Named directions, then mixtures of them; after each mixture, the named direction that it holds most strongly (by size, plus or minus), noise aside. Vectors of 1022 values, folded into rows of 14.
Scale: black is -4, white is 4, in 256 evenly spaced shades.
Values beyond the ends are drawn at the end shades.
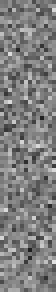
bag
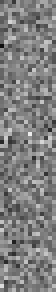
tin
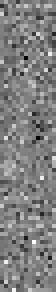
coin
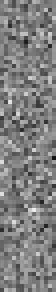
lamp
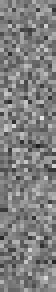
bag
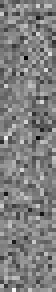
coin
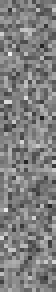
bag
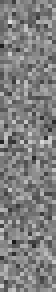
tin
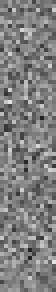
bag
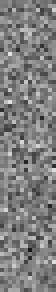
bag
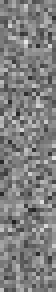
lamp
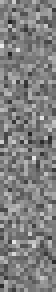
tin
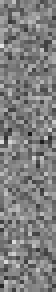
tin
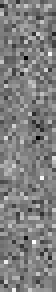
coin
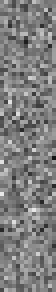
lamp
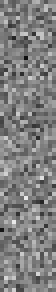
lamp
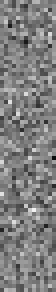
lamp
